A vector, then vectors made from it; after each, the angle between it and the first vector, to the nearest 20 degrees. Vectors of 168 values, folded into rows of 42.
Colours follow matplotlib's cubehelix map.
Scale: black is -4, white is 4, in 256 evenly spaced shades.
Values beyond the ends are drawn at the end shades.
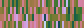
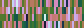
160 degrees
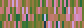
160 degrees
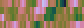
80 degrees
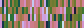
60 degrees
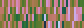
160 degrees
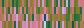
20 degrees
